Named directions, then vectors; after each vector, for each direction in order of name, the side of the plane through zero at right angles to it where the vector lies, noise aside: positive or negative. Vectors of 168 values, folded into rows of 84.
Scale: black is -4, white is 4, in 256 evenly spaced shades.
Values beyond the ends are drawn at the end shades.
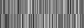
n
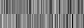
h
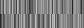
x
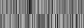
positive, negative, positive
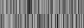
positive, negative, positive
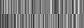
negative, positive, positive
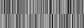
positive, positive, negative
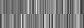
positive, positive, positive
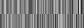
positive, negative, positive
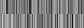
positive, negative, positive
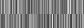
negative, negative, positive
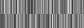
negative, negative, positive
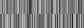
positive, negative, positive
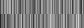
negative, positive, positive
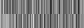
positive, negative, negative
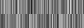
negative, negative, positive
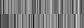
negative, positive, positive
